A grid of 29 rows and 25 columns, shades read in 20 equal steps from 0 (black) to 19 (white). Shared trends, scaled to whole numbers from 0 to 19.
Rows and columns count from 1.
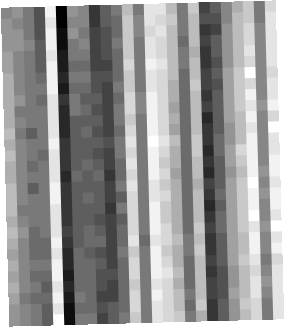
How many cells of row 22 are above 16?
5
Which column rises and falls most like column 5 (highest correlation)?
16
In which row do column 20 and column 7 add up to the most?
1
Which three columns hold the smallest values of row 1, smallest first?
6, 9, 19
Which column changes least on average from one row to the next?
13
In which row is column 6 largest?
21
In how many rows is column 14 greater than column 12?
27
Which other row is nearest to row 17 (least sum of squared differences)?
15
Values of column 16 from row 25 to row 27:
14 13 14
